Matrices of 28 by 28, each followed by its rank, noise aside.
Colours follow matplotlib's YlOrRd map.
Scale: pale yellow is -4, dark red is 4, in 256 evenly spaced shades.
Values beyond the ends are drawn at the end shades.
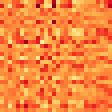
three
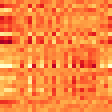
one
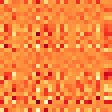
two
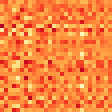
three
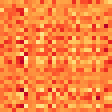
two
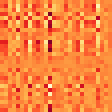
two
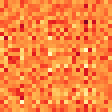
four
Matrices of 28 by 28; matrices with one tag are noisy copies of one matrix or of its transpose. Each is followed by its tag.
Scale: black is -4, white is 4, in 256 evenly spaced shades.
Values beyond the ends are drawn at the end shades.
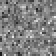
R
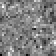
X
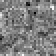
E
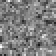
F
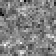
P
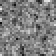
F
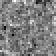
E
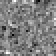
E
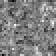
P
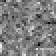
F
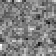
F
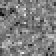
P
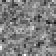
F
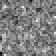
R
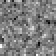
F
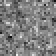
R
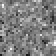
X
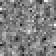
F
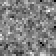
X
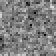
E
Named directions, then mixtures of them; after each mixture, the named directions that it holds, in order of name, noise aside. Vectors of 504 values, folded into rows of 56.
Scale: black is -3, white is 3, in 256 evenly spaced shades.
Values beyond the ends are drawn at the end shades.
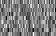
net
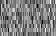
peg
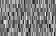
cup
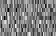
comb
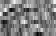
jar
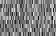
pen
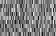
pen.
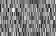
comb, peg, pen.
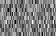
comb, pen.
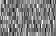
peg.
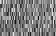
pen.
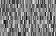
cup.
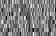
net.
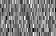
net.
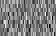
cup.
